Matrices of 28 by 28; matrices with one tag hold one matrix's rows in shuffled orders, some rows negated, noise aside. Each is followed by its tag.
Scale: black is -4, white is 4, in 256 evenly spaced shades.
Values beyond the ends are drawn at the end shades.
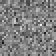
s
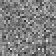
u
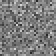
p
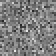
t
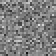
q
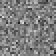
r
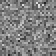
u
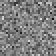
s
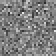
u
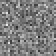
r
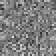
t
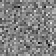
s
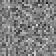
u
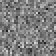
r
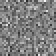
r
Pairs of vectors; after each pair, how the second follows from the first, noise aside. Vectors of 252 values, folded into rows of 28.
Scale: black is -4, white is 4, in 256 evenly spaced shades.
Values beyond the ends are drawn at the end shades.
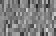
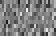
copied.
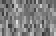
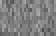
reversed, shrunk.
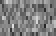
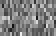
sign-scrambled.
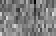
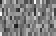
sign-scrambled.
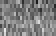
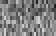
copied.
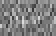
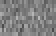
reversed, shrunk.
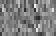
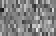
sign-scrambled.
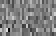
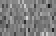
reversed, negated, partly zeroed.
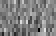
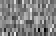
sign-scrambled.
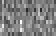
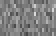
reversed, shrunk.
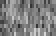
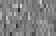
reversed, partly zeroed.
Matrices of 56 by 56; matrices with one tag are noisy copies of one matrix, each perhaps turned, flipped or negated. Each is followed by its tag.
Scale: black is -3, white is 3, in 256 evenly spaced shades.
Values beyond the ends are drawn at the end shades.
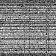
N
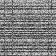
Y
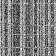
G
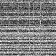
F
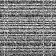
Y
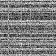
G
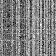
F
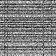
Y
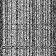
N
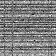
Y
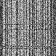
N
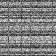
G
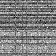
F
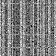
G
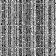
G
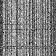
N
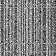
Y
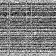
N
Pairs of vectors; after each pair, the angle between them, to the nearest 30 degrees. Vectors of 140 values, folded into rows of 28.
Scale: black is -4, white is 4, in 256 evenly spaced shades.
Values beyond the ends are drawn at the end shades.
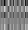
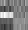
120 degrees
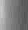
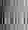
150 degrees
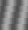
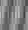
150 degrees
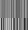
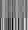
150 degrees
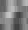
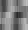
30 degrees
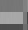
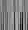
90 degrees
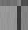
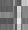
150 degrees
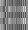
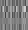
60 degrees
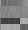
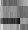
30 degrees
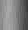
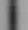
120 degrees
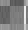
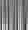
90 degrees
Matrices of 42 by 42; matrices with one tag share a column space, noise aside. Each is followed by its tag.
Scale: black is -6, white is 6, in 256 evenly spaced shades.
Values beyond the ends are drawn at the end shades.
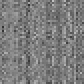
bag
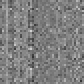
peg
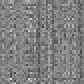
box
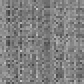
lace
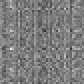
peg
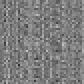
lace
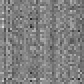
box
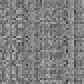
lace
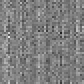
bag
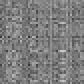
lace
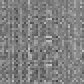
lace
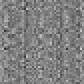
peg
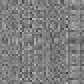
box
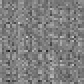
lace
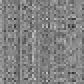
box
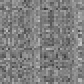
peg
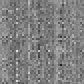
lace
